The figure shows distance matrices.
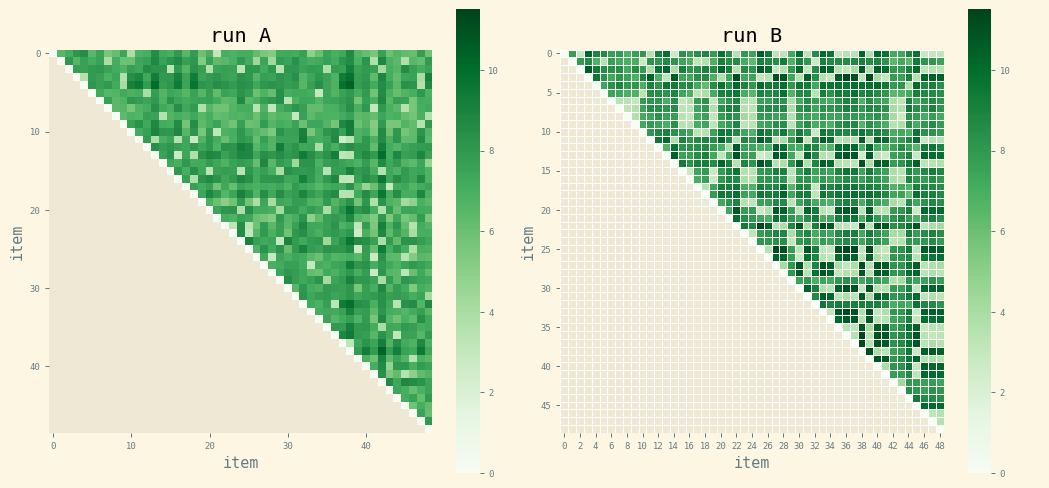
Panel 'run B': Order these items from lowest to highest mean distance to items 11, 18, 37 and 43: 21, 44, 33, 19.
19, 44, 21, 33
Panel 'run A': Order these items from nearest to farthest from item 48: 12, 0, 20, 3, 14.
14, 0, 20, 12, 3
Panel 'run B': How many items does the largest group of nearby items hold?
15
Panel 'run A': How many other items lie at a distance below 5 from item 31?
3
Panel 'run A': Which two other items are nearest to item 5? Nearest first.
34, 12
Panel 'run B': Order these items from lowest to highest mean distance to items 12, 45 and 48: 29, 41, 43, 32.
41, 29, 43, 32
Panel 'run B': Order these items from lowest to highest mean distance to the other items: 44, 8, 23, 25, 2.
8, 23, 2, 25, 44
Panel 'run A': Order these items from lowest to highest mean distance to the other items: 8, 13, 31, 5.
8, 5, 31, 13
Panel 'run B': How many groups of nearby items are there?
6
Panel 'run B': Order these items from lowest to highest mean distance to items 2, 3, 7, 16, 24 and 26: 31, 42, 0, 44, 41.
42, 41, 0, 31, 44
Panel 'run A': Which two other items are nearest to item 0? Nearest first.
21, 10
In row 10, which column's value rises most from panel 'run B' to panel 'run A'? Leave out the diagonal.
32
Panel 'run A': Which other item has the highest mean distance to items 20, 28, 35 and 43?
38
